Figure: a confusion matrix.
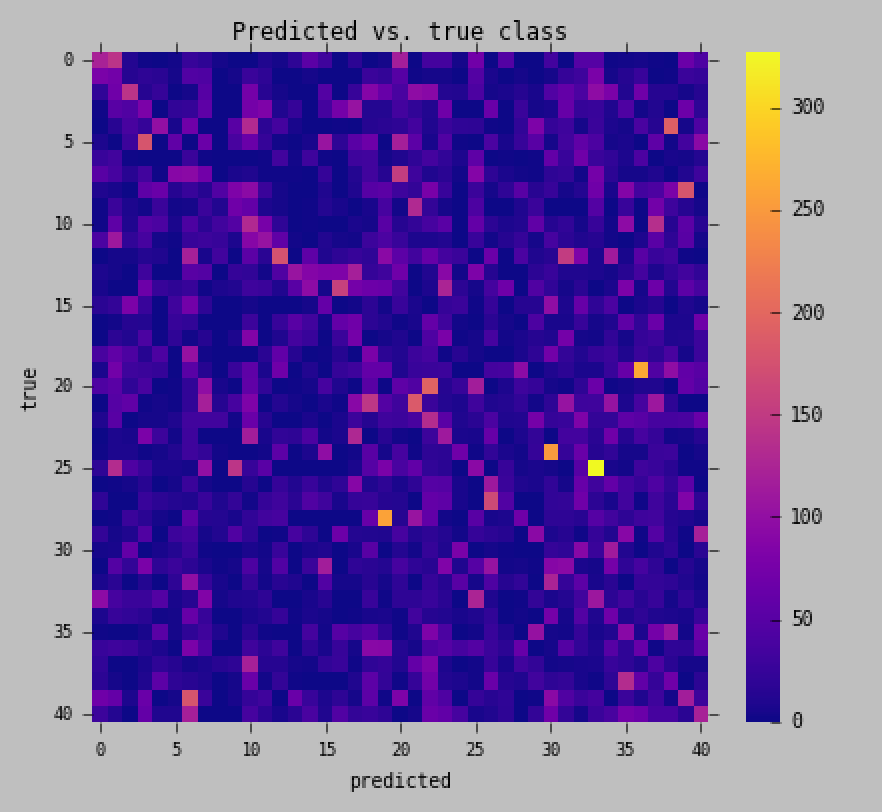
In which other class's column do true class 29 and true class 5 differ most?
3
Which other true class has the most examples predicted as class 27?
14
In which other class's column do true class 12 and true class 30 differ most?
31
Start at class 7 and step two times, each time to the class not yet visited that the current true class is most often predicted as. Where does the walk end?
22
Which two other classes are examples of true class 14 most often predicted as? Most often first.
16, 23
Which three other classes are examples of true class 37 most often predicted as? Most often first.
10, 22, 21
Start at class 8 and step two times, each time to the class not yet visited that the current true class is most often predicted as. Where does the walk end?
6
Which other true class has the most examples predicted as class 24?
30
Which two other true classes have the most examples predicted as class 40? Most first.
29, 5
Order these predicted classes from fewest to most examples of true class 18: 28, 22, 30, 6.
28, 22, 30, 6
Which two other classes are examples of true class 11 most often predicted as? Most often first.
1, 10
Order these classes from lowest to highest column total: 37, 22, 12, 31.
12, 31, 37, 22
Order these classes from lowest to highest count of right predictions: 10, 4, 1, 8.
8, 1, 4, 10
